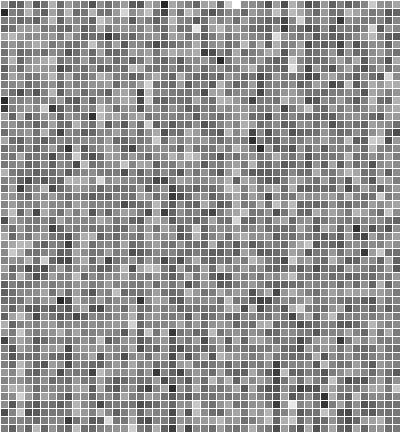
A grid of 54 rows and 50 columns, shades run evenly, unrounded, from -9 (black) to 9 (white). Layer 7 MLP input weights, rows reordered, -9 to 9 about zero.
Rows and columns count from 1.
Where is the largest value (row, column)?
1, 30
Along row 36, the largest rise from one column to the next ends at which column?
48
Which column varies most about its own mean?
37
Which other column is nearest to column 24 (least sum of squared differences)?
15
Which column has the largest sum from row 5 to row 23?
19
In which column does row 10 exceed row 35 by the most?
49
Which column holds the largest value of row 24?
29
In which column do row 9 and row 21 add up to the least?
39
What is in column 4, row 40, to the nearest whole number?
1
